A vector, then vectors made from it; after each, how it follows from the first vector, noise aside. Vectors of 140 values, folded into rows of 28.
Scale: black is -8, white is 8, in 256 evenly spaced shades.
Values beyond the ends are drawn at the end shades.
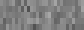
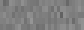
wrapped around, shrunk.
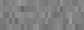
wrapped around, shrunk.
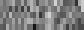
scaled up.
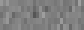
reversed, negated, partly zeroed.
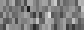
scaled up.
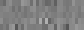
wrapped around, negated, partly zeroed.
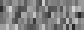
wrapped around, scaled up.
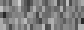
wrapped around, scaled up.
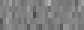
reversed, negated, partly zeroed.
